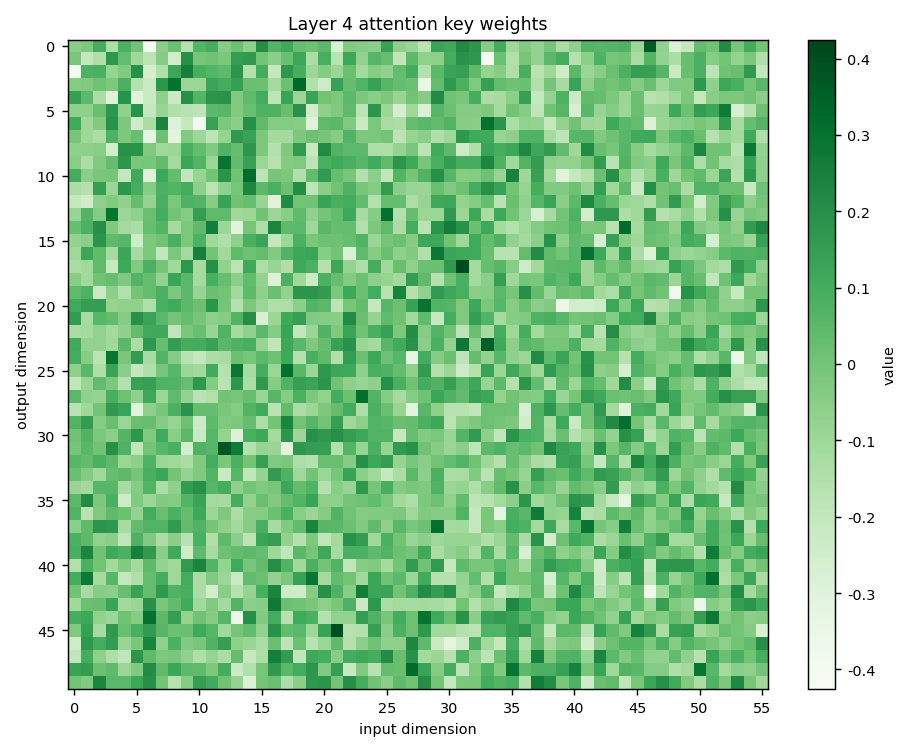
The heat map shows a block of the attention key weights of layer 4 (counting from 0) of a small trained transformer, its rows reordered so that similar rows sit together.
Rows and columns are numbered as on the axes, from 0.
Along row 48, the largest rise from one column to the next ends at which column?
50
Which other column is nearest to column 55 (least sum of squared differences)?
2
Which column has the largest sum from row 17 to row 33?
22
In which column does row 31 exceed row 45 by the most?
12
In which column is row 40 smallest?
42
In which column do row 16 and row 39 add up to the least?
9
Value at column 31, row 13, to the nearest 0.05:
-0.1
